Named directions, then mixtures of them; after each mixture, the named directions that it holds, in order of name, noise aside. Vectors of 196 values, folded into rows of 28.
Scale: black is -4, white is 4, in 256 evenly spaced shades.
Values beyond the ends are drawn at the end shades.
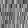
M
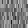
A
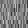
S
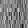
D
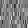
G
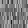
A.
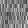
M, S.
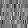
G.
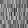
D, S.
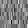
A, G.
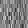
D.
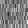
M, S.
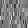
G.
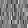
A, G.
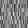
G, S.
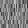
M, S.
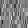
G.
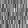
S.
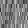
M.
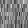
M.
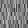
S.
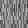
G, S.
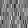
G.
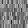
A.
